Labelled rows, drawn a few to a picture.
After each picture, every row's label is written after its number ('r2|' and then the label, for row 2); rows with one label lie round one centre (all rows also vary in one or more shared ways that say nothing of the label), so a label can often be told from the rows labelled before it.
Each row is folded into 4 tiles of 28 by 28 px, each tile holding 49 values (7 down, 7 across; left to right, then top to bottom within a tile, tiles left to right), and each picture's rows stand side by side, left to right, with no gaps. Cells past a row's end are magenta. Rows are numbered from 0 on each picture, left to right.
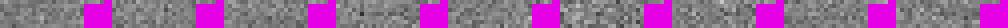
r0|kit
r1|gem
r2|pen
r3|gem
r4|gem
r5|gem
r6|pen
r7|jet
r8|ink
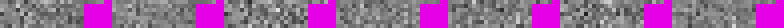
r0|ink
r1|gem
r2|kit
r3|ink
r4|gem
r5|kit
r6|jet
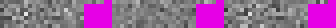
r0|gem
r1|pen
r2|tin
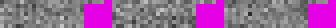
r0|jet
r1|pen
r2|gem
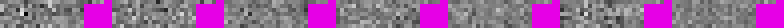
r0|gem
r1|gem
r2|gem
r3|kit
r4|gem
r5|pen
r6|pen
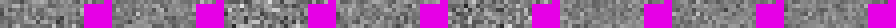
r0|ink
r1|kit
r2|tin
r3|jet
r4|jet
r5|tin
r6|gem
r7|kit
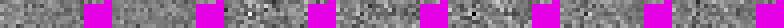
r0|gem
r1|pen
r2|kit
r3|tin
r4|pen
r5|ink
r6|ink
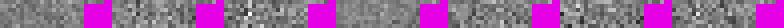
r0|ink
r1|kit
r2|ink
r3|gem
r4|jet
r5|gem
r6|jet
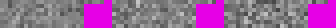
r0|gem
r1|kit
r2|kit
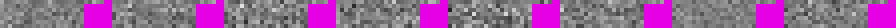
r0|pen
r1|pen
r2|gem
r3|ink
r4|tin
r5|ink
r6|gem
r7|gem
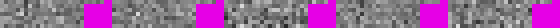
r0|kit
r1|kit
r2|pen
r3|ink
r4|pen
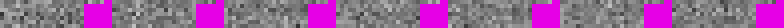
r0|pen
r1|tin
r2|ink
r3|pen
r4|jet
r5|tin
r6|tin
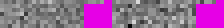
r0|pen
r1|gem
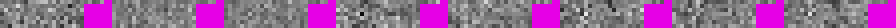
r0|gem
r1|jet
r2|kit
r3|jet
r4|gem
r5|ink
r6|tin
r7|kit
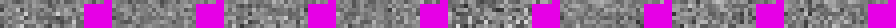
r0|tin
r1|jet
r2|jet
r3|tin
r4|jet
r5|pen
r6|tin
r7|kit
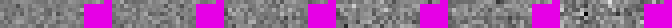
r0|ink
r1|ink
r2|gem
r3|tin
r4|jet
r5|pen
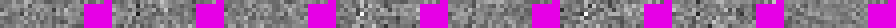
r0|gem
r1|gem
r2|tin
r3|pen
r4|gem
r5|kit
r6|jet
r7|ink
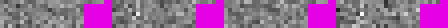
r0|jet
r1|ink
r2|jet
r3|ink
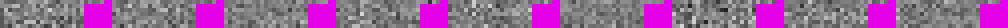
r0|kit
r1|kit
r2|jet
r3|tin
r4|pen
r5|ink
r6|jet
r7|gem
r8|ink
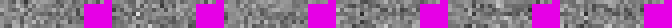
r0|ink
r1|kit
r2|pen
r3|jet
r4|gem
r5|jet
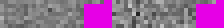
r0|gem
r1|tin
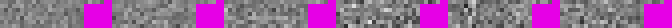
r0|ink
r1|jet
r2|ink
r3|tin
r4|pen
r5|tin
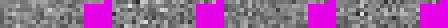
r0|pen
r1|tin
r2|pen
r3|gem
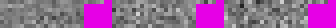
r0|tin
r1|tin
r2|tin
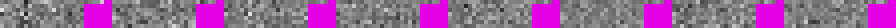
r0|jet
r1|tin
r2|gem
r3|tin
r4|kit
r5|tin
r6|ink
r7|pen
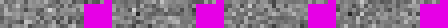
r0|kit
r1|gem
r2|pen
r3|kit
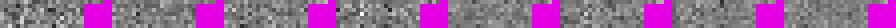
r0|tin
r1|gem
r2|jet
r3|tin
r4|jet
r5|jet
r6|jet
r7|jet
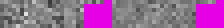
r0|ink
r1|kit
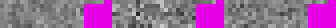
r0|jet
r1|jet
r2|ink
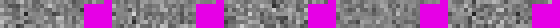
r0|kit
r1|tin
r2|ink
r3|kit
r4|jet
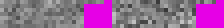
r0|tin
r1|gem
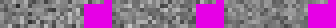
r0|gem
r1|ink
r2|kit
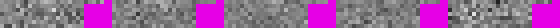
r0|kit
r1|pen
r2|pen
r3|gem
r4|gem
